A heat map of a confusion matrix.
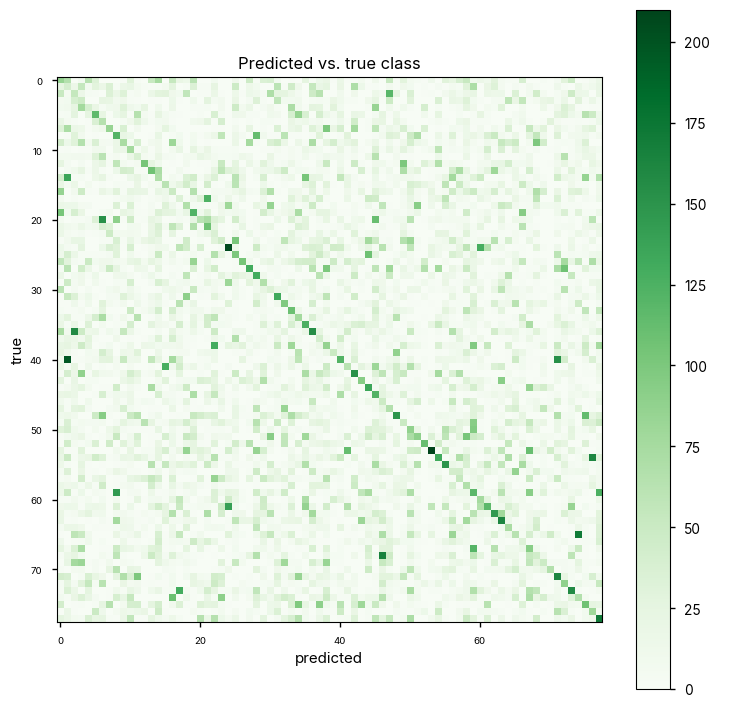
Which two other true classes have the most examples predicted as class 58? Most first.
51, 63
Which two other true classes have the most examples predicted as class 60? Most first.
24, 61
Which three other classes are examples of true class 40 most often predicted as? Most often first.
1, 71, 16
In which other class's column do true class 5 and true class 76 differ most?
34
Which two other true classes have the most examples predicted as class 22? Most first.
38, 57
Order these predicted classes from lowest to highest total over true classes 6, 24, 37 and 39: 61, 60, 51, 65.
51, 65, 61, 60
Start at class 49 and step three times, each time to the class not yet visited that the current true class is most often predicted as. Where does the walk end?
28
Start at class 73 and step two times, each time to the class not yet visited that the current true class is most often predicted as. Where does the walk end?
21
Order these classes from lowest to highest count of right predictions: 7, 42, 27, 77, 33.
7, 33, 27, 42, 77
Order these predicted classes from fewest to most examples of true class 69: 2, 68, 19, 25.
19, 68, 25, 2
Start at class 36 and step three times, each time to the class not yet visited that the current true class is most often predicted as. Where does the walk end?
32
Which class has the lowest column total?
70
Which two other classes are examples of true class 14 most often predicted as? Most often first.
1, 35
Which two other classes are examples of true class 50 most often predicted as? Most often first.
59, 55
